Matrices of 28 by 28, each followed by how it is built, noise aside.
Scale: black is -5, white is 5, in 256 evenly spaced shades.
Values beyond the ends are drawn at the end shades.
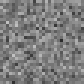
blocks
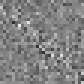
banded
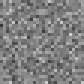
repeating columns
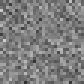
Toeplitz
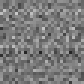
repeating columns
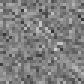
Toeplitz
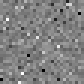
sparse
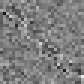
banded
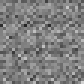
repeating columns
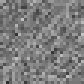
Hankel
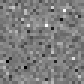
sparse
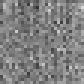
blocks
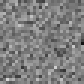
noise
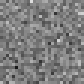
noise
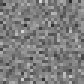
noise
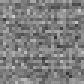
blocks
